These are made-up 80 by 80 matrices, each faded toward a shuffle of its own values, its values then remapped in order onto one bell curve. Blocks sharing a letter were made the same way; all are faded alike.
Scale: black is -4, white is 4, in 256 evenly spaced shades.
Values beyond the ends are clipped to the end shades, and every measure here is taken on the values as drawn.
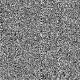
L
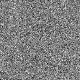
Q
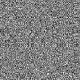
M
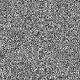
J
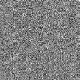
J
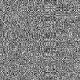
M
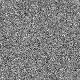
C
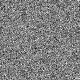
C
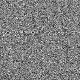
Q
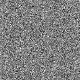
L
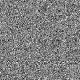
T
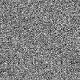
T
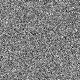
C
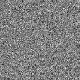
T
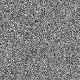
T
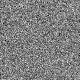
C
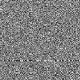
M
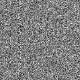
L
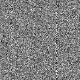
L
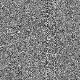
L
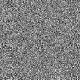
J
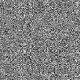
J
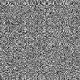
M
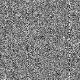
L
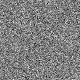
C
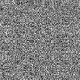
J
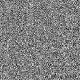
T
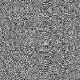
J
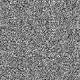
T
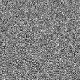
J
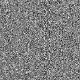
L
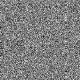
T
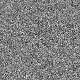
Q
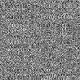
J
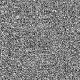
T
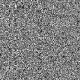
T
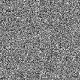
T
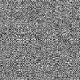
M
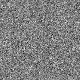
C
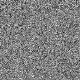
Q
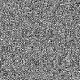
J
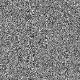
L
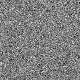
C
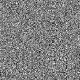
T
